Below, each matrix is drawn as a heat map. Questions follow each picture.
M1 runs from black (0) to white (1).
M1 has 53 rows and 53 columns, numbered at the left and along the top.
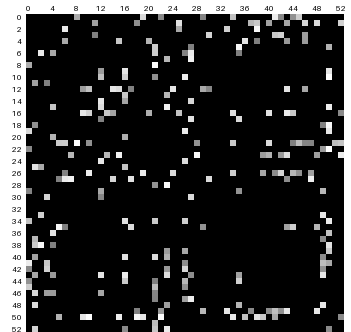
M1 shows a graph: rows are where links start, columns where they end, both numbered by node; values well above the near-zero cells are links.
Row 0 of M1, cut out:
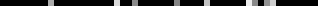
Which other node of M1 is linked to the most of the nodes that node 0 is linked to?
node 26
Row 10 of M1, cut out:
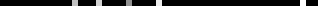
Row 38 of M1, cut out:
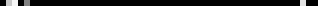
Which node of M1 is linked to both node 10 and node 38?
node 50
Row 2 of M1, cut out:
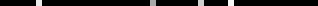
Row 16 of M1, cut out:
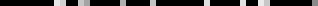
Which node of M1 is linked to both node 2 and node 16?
node 25
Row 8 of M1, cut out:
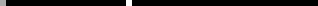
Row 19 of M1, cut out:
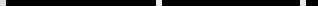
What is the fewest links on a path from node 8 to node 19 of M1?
2
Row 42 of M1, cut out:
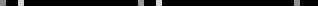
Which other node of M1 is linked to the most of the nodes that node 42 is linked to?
node 41
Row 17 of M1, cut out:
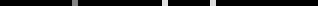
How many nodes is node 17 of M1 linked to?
3
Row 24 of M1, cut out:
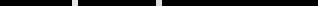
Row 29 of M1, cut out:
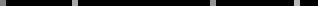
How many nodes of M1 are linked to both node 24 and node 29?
1
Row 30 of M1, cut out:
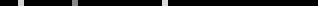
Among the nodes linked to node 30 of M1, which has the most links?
node 12
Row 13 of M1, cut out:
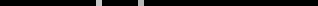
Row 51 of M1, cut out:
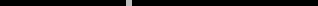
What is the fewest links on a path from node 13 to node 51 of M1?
4
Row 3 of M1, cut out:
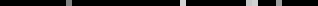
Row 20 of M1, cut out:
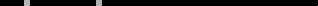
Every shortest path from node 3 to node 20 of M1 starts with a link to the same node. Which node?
node 46
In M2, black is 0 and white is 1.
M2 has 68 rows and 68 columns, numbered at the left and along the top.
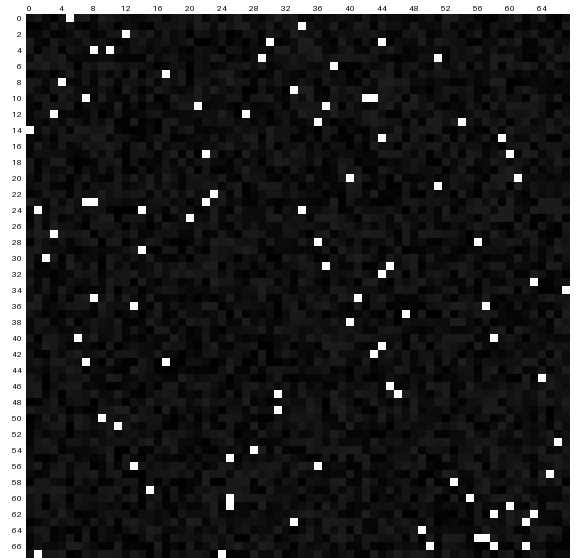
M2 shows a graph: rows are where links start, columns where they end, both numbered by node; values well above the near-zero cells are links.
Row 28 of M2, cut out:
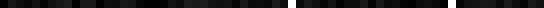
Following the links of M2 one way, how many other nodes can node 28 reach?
6
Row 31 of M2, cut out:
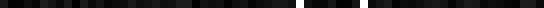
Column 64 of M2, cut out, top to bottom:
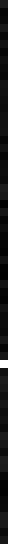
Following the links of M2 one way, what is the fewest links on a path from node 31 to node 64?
2
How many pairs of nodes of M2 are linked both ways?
7
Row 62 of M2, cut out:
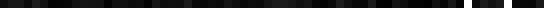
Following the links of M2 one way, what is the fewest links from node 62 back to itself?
2
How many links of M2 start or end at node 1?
3
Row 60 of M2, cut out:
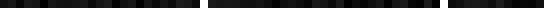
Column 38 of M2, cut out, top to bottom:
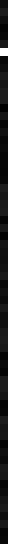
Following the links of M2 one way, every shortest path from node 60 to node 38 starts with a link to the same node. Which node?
node 25
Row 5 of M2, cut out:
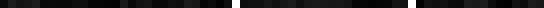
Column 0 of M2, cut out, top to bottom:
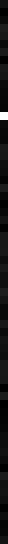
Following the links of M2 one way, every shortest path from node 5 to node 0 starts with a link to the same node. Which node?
node 29
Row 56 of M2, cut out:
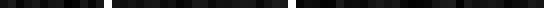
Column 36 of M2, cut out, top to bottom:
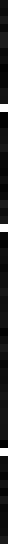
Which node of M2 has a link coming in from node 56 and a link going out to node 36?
node 13
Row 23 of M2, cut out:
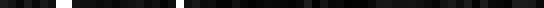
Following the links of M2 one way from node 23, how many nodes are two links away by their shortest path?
2
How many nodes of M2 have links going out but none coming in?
2
